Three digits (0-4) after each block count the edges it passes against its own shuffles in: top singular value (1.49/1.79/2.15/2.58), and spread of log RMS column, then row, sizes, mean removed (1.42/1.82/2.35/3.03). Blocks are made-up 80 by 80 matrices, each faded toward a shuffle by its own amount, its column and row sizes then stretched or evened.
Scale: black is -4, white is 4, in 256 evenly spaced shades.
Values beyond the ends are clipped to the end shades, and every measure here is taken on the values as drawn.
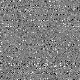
1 0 3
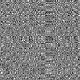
4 0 3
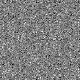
1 1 1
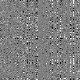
3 4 2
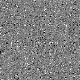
0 2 1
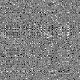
3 1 2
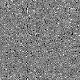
2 1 1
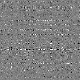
2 2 3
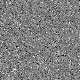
0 1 0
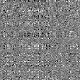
3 2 3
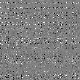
0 3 4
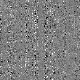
0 4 0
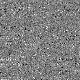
1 0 2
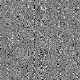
2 3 1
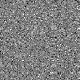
2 0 0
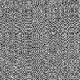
4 1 1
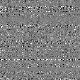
2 2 4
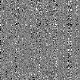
1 4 1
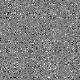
0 2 3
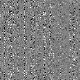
2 4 1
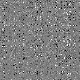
1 3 2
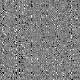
3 3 0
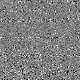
0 0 3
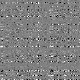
3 2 4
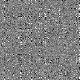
3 3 2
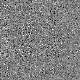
0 2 1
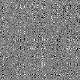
2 3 2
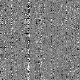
2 4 1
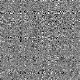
2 3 3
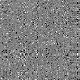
3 2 1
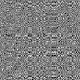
4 2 3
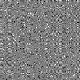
4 0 1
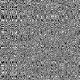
4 3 2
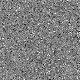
0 1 0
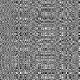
4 4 3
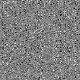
2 2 1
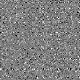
2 1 3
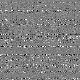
1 1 4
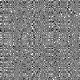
4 3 0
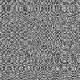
4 1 2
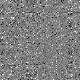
2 2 1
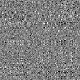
3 1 2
